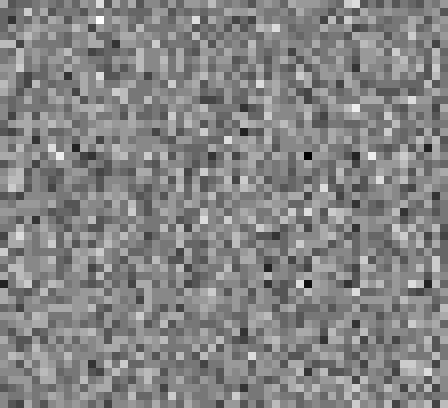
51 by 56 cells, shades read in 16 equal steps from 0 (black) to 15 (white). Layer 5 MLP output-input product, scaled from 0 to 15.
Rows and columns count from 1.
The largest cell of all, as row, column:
3, 13
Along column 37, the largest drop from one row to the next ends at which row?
33
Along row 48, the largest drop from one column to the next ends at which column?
45
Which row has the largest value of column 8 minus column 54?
36
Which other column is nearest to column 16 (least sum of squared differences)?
47
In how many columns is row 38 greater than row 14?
31
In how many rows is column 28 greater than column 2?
19
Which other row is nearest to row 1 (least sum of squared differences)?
37
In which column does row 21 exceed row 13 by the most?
39
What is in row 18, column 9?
8
